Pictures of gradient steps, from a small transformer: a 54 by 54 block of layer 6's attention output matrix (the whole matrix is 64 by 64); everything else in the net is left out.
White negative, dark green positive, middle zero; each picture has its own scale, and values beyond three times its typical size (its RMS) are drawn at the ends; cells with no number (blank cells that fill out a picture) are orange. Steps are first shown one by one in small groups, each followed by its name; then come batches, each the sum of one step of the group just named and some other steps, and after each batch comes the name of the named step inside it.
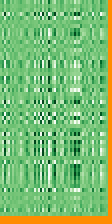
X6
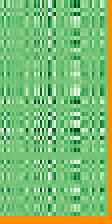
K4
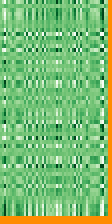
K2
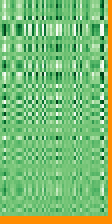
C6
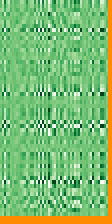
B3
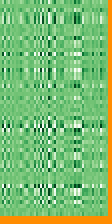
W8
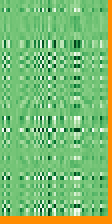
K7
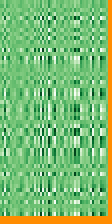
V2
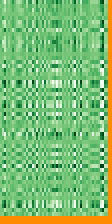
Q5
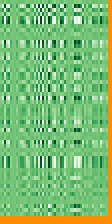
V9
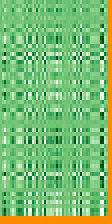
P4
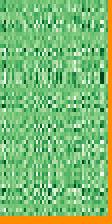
W8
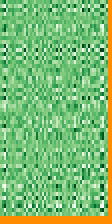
K7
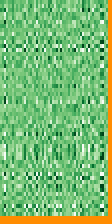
V2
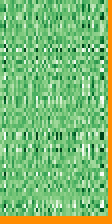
Q5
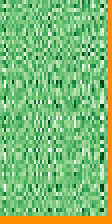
K4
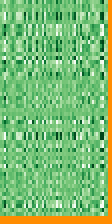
C6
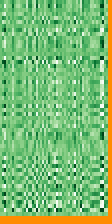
Q5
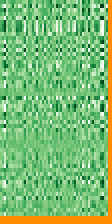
C6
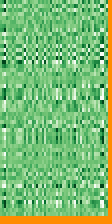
P4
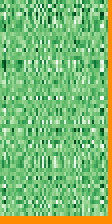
V9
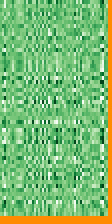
X6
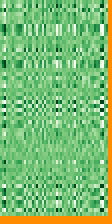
C6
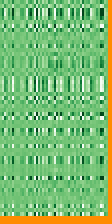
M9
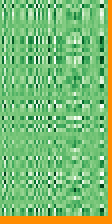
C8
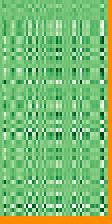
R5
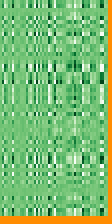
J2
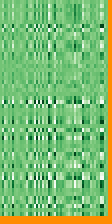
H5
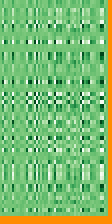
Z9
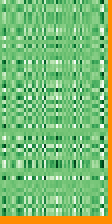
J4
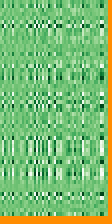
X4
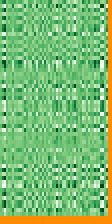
J2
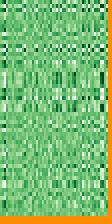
X4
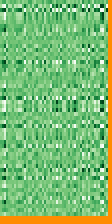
J4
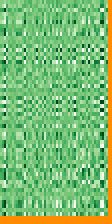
J4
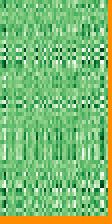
H5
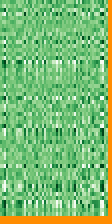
J4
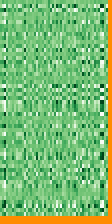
J2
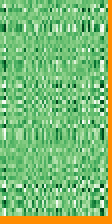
J2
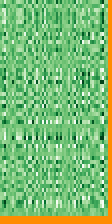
Z9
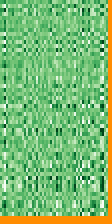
M9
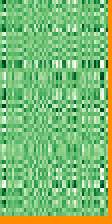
X4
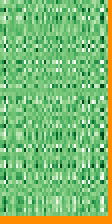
J4
